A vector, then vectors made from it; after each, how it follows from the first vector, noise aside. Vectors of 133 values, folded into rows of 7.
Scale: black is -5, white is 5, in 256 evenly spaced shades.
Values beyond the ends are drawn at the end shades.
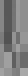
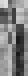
reversed, scaled up.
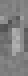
wrapped around, negated, partly zeroed.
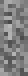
sign-scrambled.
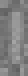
wrapped around, negated, shrunk.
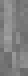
negated, shrunk.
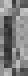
wrapped around, scaled up.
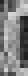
wrapped around, scaled up.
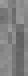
reversed, shrunk.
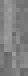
negated, shrunk.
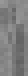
reversed, shrunk.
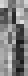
reversed, scaled up.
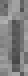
wrapped around.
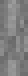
wrapped around, negated, shrunk.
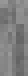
reversed, shrunk.
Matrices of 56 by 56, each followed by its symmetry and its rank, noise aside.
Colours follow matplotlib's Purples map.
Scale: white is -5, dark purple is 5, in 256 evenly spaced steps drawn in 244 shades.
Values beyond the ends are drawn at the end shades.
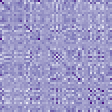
symmetric, rank four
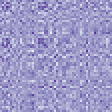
symmetric, rank four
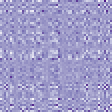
no symmetry, rank four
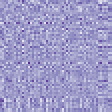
antisymmetric, rank four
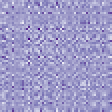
symmetric, rank four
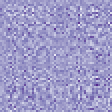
no symmetry, rank six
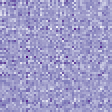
antisymmetric, rank six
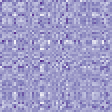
symmetric, rank three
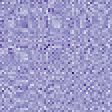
symmetric, rank six
